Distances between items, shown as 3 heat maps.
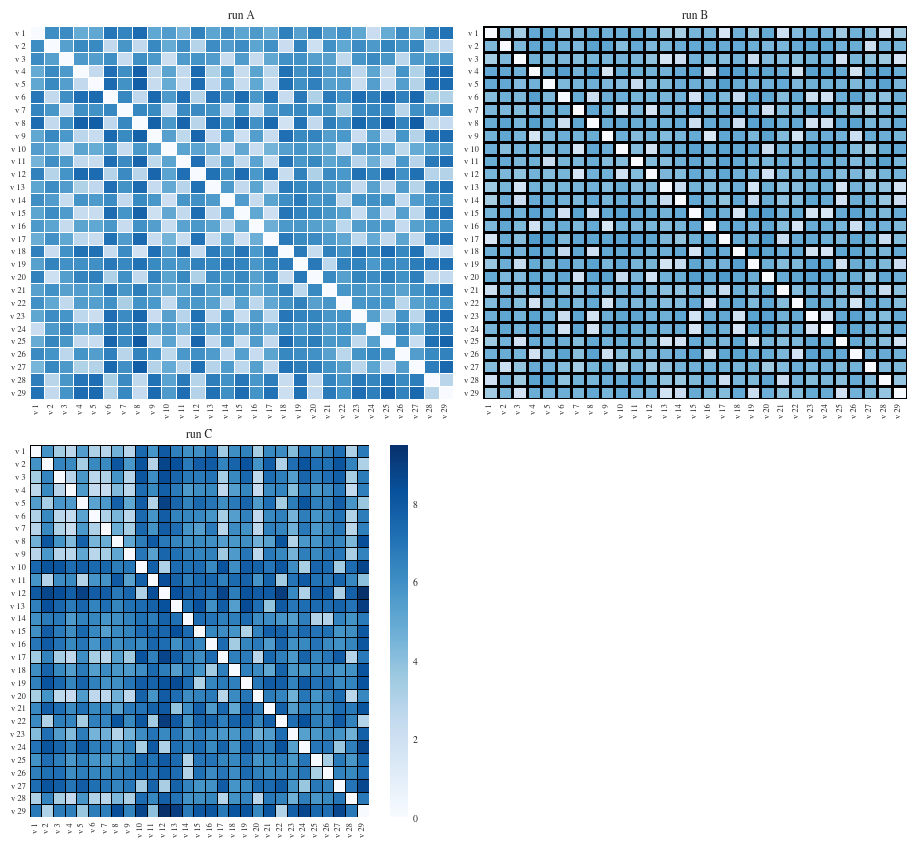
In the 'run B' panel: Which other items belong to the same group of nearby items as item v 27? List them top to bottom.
v 2
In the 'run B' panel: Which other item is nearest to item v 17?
v 1
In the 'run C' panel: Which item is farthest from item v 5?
v 12
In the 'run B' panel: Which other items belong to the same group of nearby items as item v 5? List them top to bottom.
v 11
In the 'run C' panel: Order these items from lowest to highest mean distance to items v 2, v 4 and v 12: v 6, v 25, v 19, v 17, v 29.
v 6, v 17, v 29, v 25, v 19
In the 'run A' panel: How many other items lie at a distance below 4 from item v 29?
7
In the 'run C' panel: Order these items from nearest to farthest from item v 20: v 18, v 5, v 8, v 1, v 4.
v 4, v 1, v 8, v 5, v 18
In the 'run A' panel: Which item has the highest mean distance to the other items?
v 19
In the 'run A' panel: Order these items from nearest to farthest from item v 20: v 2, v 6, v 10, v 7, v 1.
v 2, v 6, v 10, v 7, v 1
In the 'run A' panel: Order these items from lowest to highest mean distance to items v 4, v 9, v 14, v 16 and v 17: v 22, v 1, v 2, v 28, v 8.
v 22, v 1, v 2, v 28, v 8
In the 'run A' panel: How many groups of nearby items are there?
5
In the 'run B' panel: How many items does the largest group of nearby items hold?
6
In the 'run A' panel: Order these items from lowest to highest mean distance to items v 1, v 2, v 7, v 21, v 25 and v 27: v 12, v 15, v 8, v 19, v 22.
v 15, v 22, v 19, v 12, v 8
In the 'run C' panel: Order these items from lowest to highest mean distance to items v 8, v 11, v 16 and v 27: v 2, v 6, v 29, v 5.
v 6, v 5, v 2, v 29
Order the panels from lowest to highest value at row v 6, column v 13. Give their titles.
run B, run C, run A
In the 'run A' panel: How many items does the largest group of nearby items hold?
10
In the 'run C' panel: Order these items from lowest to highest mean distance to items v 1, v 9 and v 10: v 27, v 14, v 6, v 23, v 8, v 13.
v 6, v 23, v 8, v 27, v 14, v 13
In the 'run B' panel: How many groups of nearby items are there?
7
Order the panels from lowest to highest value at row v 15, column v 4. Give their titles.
run A, run B, run C
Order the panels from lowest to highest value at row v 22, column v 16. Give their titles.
run B, run A, run C
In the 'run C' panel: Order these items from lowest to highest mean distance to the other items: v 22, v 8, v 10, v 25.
v 8, v 25, v 22, v 10
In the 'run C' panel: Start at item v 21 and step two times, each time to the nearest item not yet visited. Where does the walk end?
v 18
